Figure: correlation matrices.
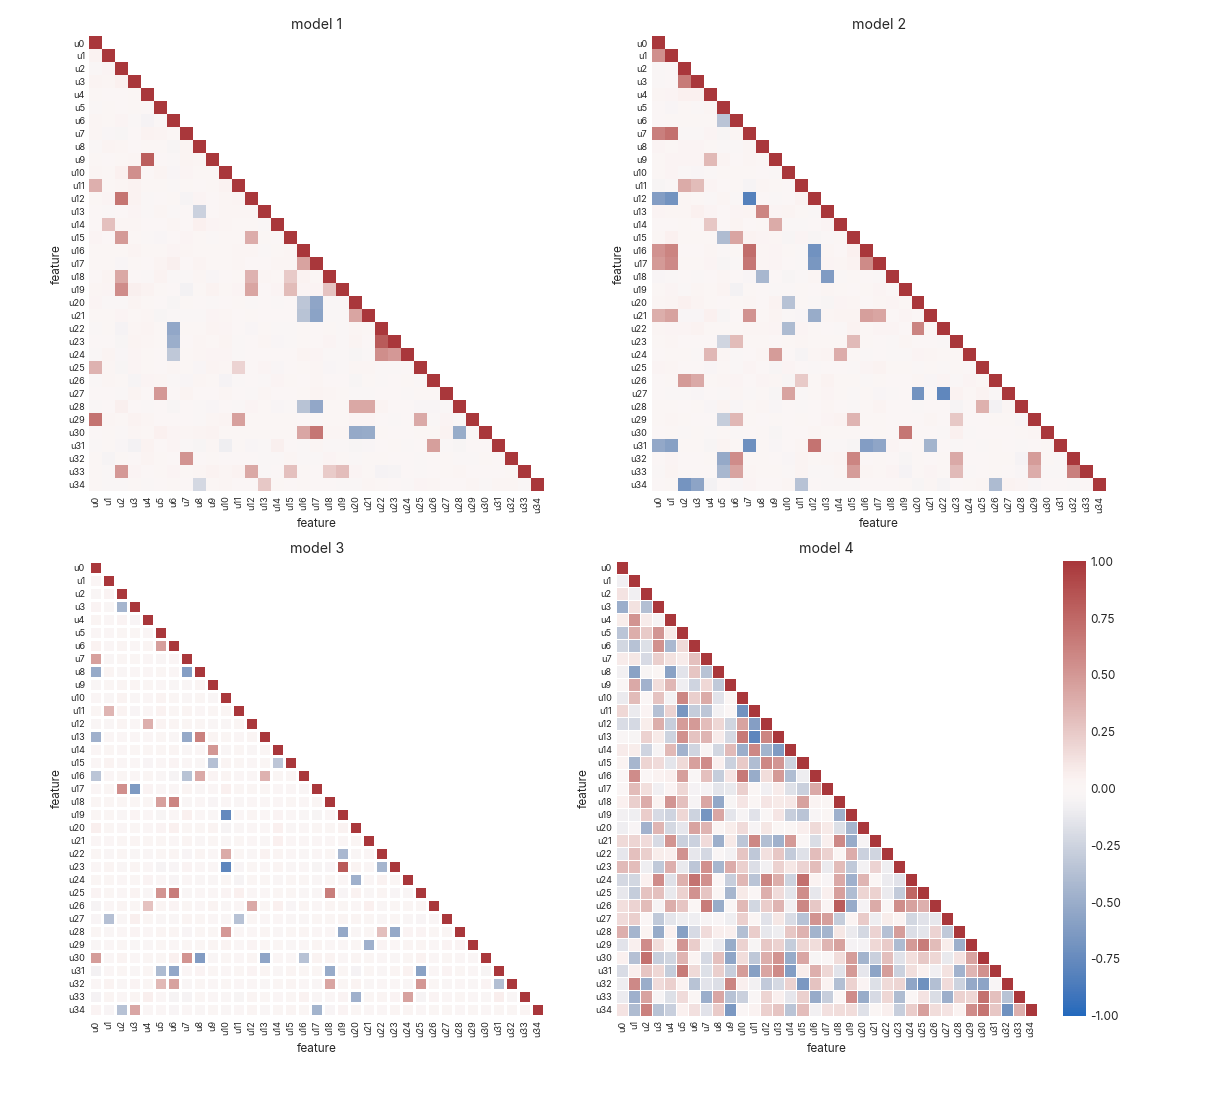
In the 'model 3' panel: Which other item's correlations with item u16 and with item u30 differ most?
u8
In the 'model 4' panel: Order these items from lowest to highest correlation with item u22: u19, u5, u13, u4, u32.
u4, u32, u13, u19, u5
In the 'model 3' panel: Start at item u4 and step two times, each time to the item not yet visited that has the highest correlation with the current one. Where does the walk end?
u26
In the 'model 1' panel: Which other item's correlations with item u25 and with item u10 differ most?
u3
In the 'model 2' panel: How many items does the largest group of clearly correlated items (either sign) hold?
8
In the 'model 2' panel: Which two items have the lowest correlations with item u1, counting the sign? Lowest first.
u12, u31
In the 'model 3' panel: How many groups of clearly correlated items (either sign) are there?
9
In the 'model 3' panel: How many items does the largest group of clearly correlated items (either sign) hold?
6
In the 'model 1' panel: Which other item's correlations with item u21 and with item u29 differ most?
u0
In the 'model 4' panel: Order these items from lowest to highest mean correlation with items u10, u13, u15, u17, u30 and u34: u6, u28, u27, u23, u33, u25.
u28, u23, u27, u33, u6, u25
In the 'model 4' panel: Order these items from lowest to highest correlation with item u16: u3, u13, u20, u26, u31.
u3, u20, u26, u31, u13
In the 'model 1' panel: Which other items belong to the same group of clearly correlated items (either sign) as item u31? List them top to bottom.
u26
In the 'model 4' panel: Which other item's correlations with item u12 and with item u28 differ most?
u5
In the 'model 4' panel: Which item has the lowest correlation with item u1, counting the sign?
u8
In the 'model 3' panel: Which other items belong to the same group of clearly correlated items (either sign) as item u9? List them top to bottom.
u14, u15
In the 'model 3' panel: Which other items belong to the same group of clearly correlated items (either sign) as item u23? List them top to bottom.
u10, u19, u22, u28
